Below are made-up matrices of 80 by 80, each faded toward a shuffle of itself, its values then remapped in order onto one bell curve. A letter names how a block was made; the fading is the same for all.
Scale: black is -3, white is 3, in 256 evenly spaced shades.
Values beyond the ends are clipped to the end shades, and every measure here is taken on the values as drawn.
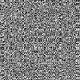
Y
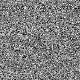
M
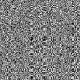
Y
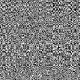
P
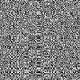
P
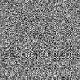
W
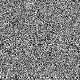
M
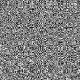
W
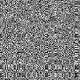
P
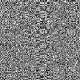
W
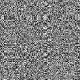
W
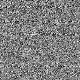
M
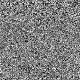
M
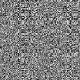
Y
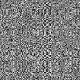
Y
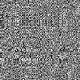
W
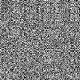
W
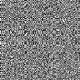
P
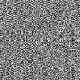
W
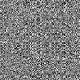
W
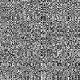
Y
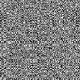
P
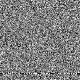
M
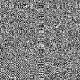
W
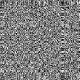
Y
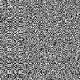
P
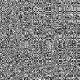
P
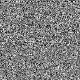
M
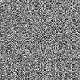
W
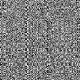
Y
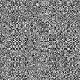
W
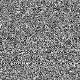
M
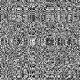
P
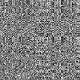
P
